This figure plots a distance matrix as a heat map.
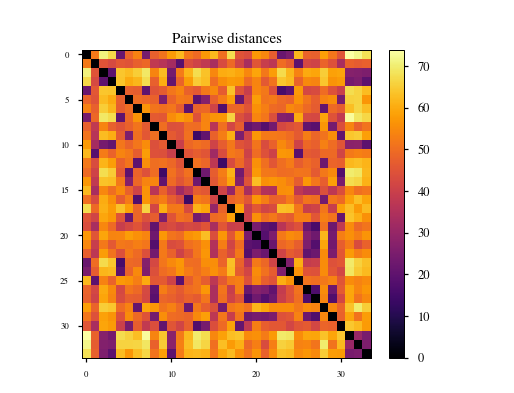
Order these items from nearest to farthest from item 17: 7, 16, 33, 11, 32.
16, 11, 32, 33, 7
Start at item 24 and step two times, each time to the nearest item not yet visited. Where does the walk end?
23
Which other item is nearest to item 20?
21
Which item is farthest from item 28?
32
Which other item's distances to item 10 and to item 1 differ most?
33
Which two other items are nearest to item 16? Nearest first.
12, 6
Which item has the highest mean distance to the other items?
31
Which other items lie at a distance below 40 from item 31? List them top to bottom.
2, 3, 10, 32, 33
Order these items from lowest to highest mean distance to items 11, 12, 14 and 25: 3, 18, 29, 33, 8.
18, 8, 29, 3, 33
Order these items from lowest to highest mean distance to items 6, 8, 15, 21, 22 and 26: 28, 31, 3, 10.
10, 28, 3, 31
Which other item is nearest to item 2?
3
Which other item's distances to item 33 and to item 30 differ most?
13
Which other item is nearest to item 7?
4
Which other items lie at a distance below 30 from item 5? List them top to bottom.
9, 13, 14, 18, 30
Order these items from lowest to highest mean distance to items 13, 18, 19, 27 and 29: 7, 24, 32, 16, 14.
14, 7, 24, 16, 32
